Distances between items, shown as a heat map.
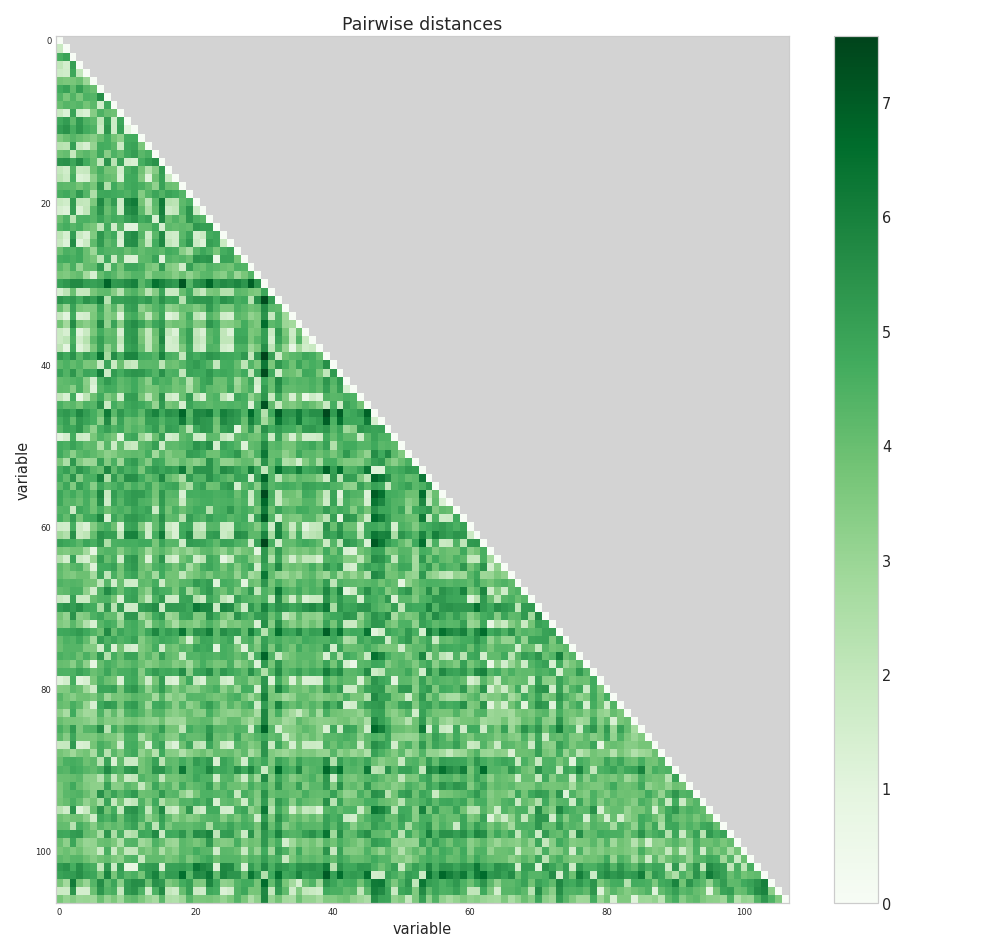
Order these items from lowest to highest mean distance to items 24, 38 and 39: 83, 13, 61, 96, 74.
13, 61, 83, 96, 74
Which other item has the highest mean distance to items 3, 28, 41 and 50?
30
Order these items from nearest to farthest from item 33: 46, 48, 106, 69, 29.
106, 69, 29, 48, 46
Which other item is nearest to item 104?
35
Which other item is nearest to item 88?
66
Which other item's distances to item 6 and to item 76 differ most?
39
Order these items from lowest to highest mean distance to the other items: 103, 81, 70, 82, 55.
81, 82, 55, 70, 103
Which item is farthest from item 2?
104
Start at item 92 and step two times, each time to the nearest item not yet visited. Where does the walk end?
101
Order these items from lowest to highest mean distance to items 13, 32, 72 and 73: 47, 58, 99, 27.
99, 27, 47, 58
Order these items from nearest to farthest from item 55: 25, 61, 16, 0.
0, 16, 25, 61
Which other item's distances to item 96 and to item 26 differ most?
48
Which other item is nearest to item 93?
74
